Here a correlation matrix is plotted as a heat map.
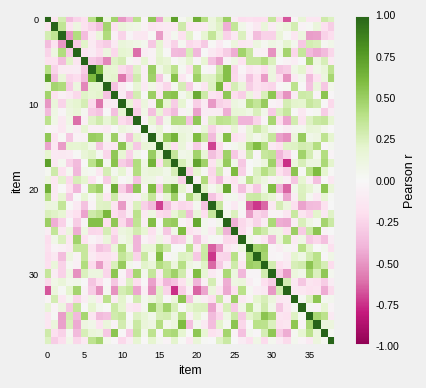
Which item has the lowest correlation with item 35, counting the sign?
2
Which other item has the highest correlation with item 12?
20
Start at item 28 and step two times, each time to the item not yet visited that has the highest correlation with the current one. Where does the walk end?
10
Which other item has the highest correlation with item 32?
4
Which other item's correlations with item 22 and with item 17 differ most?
14
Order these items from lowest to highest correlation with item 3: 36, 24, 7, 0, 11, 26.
0, 7, 26, 24, 11, 36
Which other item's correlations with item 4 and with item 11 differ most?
25
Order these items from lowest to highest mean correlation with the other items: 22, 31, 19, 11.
22, 31, 11, 19
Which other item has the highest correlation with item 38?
7
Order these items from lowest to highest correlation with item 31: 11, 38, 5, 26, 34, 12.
34, 12, 38, 5, 26, 11
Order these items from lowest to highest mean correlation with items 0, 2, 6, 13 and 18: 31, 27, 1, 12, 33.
31, 27, 1, 33, 12
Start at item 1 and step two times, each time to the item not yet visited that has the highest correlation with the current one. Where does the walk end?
23
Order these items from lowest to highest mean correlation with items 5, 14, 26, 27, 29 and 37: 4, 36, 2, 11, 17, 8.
8, 2, 11, 4, 36, 17
